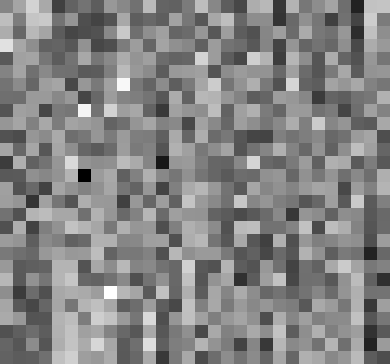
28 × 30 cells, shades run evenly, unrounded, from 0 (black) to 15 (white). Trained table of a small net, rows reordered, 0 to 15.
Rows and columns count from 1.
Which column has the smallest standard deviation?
11
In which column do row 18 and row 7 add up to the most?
10
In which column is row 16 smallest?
3
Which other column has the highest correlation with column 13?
1
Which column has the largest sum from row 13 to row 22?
15
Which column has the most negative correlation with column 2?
5
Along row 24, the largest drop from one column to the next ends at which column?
29
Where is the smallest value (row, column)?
14, 7
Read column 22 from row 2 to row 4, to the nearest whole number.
3 9 4
